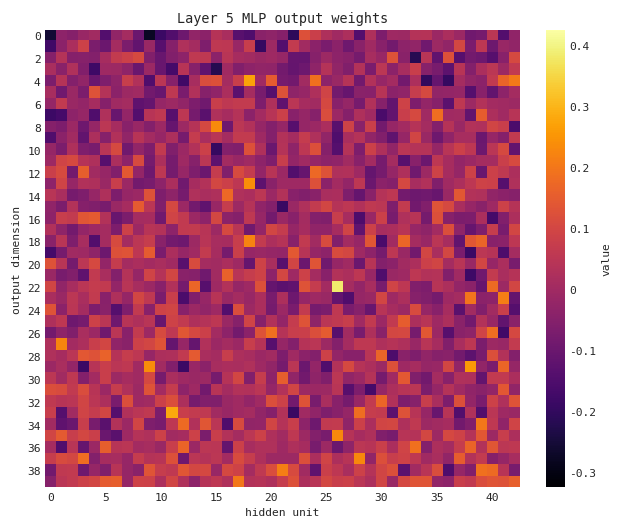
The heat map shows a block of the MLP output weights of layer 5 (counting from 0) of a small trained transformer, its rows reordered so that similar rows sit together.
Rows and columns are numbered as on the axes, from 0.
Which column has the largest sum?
18
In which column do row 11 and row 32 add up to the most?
42
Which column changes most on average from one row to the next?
38
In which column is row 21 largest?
16
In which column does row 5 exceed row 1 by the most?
21
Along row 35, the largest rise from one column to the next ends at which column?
26
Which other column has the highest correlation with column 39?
22
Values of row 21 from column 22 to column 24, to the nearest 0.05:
0 0.1 0
